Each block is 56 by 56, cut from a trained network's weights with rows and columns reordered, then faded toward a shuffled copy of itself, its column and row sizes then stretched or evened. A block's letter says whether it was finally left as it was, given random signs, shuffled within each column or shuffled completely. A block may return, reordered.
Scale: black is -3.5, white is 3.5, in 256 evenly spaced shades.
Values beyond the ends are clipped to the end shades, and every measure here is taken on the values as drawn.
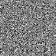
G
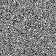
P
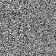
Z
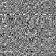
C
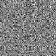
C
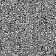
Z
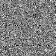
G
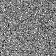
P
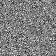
P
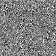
Z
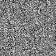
G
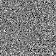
G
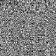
C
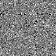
G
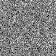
G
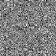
C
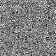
G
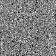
Z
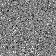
P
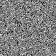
P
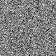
Z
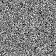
P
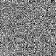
C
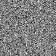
Z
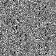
Z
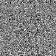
G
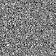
G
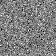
P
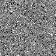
Z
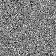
P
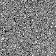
Z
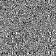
C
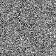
Z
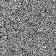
P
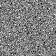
P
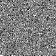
G
